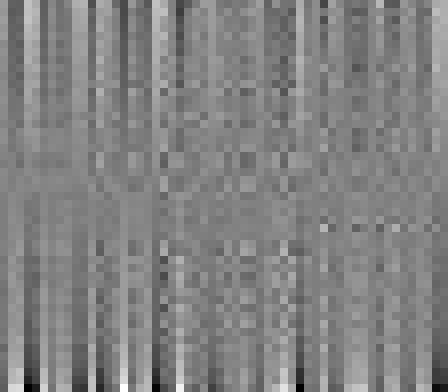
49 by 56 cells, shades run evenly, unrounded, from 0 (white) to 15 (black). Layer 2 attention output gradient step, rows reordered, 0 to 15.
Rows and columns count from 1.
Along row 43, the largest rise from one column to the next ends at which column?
4
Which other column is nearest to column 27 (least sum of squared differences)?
10
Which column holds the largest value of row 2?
23
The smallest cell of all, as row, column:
49, 16
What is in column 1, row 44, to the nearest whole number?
9
